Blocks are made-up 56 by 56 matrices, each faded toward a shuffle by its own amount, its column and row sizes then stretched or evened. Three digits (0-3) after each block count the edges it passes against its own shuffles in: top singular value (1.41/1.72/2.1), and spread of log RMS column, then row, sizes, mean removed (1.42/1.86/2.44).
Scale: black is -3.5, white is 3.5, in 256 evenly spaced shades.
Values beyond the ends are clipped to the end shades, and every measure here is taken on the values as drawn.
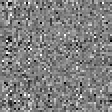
2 2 1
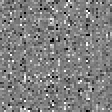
0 3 1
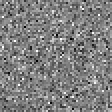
0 0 0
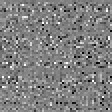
2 0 3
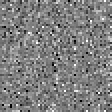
1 2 1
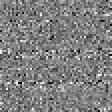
0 1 3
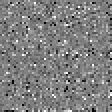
0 1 2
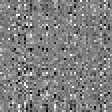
3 3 2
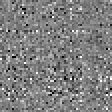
0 2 2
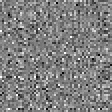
3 1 1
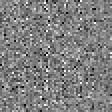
1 2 0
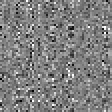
2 3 1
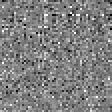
2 0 1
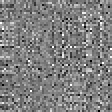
3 2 1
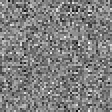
2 1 0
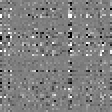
2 3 3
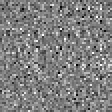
2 1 1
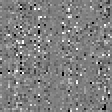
0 3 1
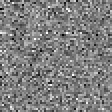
0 0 2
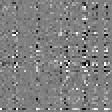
3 3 3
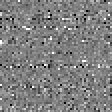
0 1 3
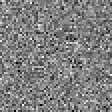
1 0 0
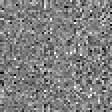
2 2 0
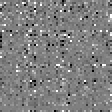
1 2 3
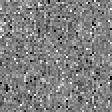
1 1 0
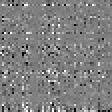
2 3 3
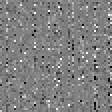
1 3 0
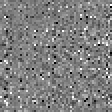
1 3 1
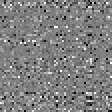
2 1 3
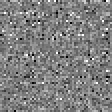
1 1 2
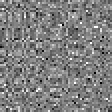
3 0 0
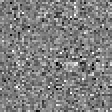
2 1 1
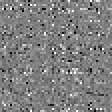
1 2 3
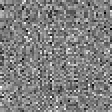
3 2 0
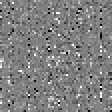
0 2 0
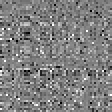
3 0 2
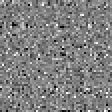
1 0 2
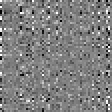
3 3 2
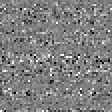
0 0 3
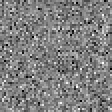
1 1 0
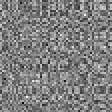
3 0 0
